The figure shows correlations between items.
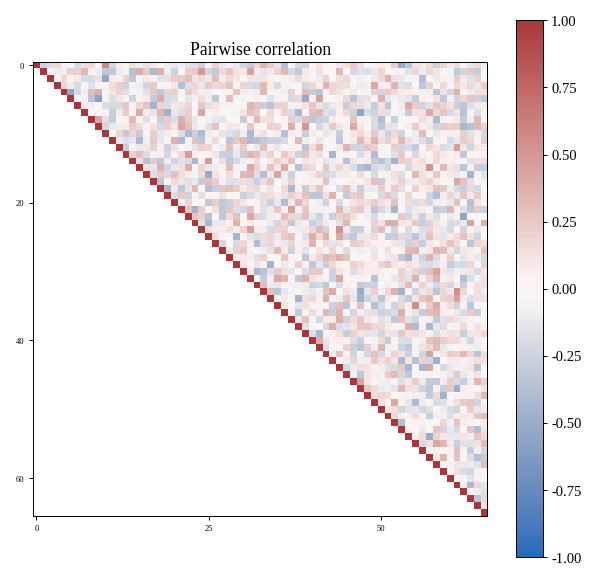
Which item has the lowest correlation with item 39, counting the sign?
5
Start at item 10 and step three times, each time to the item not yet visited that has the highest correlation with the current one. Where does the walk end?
61
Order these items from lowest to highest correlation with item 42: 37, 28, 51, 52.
51, 37, 52, 28
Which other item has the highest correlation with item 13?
22
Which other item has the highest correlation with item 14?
25
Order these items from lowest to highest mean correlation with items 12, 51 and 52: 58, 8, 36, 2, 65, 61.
36, 8, 58, 65, 2, 61
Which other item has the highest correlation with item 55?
35
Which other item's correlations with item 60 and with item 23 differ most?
21
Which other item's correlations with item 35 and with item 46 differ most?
58
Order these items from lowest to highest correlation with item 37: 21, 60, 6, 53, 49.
6, 49, 60, 53, 21
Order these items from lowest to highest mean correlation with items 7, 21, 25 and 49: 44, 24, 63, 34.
63, 34, 24, 44
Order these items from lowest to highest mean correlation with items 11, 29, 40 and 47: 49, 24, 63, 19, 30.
24, 19, 63, 49, 30
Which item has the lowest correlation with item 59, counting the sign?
48
